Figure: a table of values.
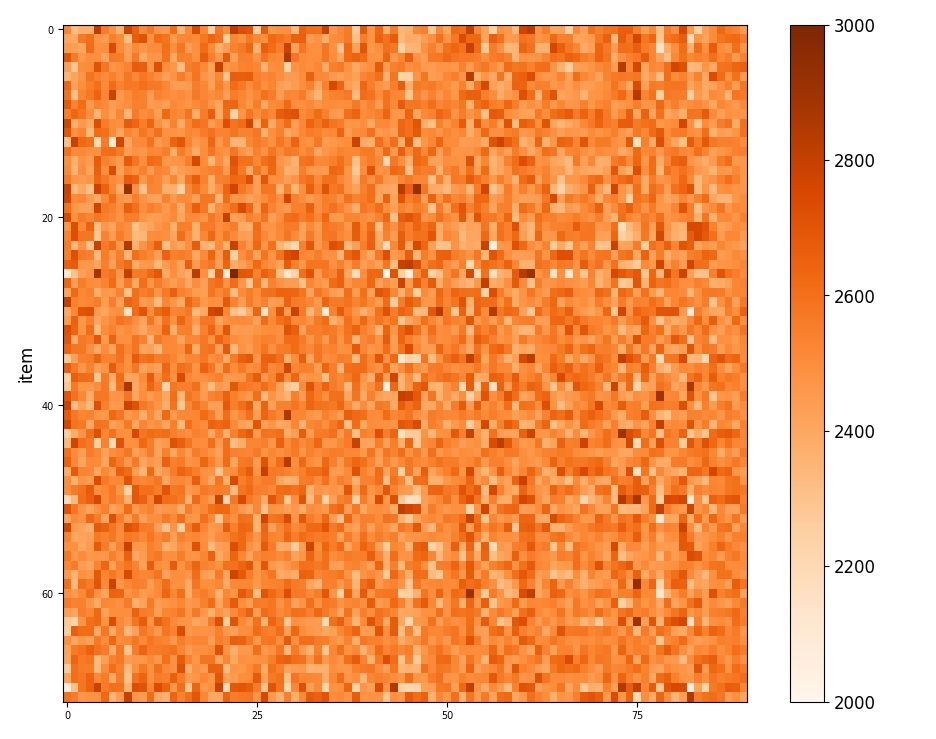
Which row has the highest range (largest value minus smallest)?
26
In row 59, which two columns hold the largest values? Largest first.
75, 6
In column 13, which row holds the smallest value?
38
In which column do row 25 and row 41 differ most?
78
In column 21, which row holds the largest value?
20
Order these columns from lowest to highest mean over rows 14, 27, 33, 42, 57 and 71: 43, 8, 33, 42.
42, 43, 33, 8
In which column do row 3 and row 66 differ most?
29
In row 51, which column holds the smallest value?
53
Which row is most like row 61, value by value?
56
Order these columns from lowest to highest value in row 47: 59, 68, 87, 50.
59, 50, 87, 68
